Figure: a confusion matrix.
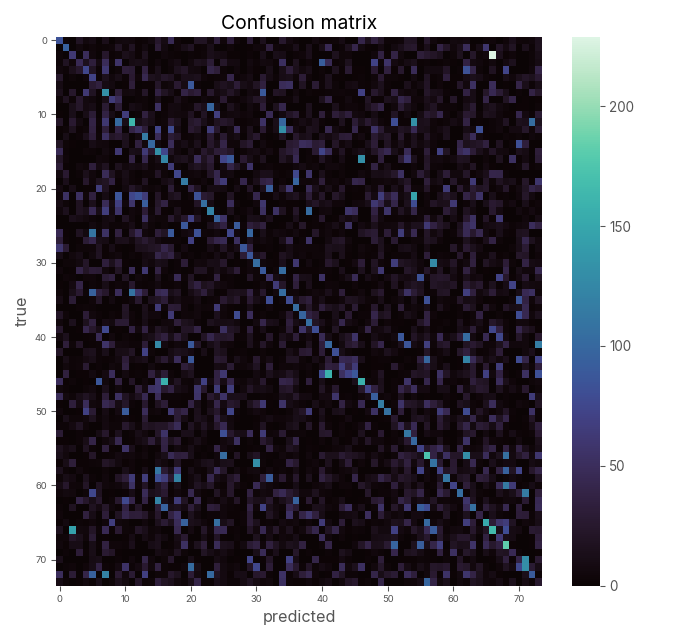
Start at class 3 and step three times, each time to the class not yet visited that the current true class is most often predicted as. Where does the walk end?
15
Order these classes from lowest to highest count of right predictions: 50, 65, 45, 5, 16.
5, 45, 50, 16, 65
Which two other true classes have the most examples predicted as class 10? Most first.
50, 62
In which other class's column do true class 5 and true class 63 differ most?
55
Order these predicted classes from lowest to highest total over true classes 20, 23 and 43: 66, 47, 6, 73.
47, 66, 6, 73
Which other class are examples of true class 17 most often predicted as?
29
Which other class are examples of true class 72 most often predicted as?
7
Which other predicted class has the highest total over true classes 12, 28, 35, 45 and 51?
41
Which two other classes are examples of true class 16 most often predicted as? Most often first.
46, 26
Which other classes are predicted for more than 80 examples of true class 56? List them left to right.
25, 62, 68
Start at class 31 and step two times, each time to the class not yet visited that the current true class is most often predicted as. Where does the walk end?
11
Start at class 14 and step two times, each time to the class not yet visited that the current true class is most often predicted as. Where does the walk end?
71
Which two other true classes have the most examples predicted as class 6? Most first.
46, 20
